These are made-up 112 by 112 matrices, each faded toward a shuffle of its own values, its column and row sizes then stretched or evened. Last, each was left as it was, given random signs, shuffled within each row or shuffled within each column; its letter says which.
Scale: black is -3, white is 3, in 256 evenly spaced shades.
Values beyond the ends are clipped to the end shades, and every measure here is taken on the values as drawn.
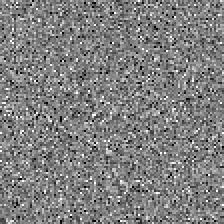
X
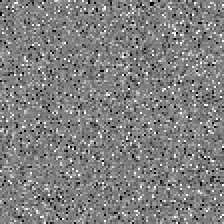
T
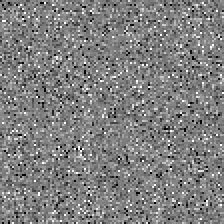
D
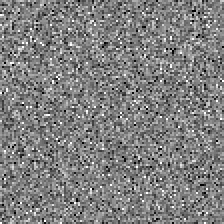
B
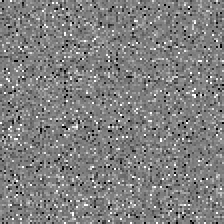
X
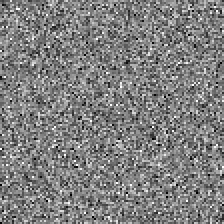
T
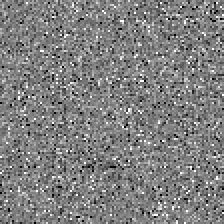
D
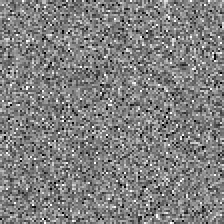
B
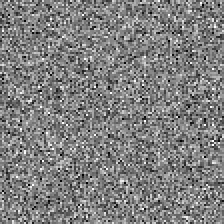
B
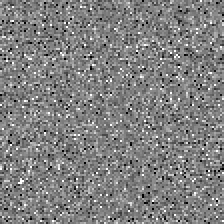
D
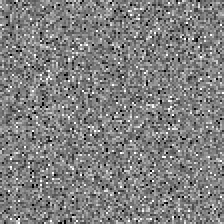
B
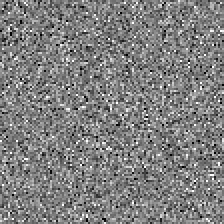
X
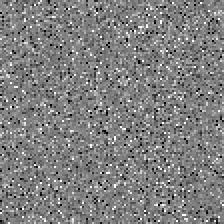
B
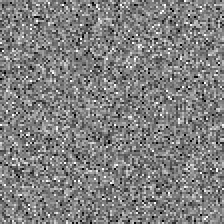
T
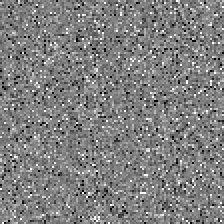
B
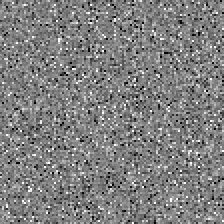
B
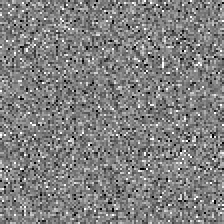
X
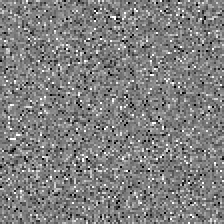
T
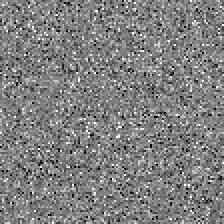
T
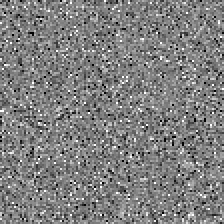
X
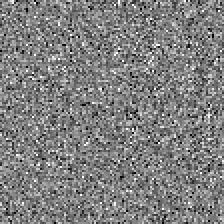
X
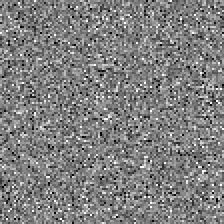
D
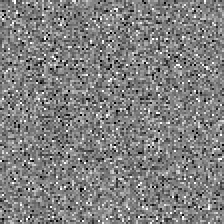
D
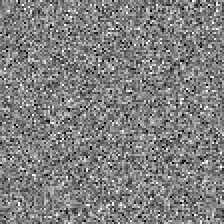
X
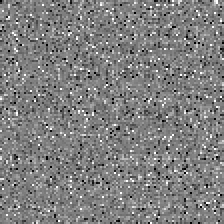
X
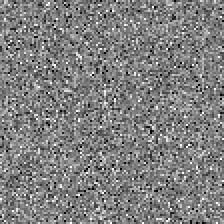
B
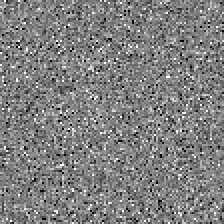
X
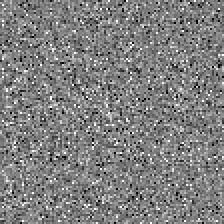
X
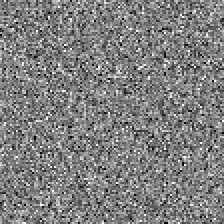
D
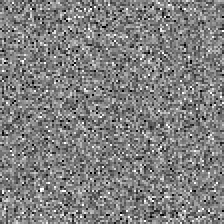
D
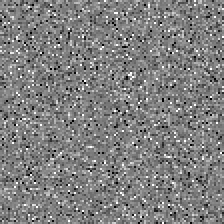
B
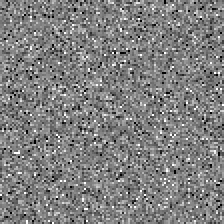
B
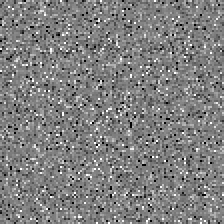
T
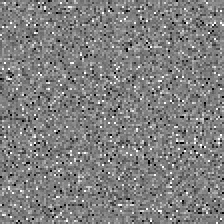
T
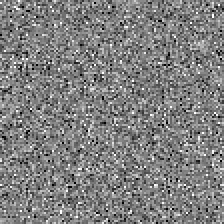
X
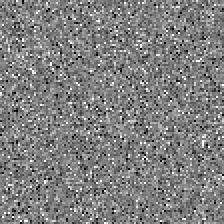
B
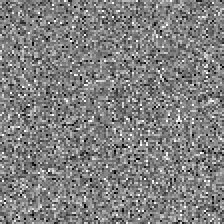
D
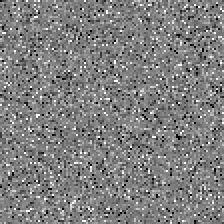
T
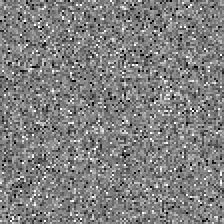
X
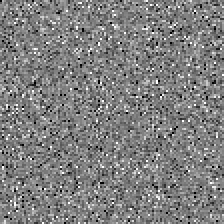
X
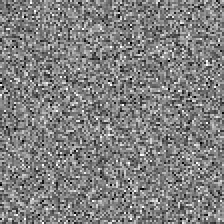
B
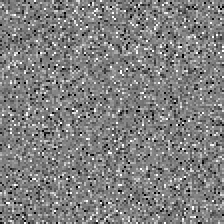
T
